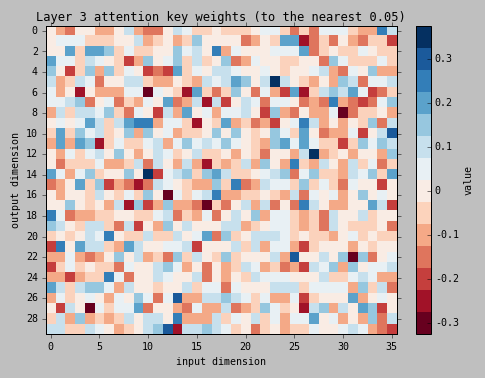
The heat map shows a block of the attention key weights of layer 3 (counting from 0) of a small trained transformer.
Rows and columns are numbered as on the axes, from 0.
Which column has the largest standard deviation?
26
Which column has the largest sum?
23
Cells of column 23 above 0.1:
4
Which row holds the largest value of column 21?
18
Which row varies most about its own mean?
6
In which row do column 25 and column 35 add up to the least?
17
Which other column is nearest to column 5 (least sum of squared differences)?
2
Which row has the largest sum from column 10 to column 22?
14
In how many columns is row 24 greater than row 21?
13
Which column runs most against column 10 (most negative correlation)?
28
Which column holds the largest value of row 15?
19
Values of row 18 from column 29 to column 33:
0.1 0 0 0.1 -0.05
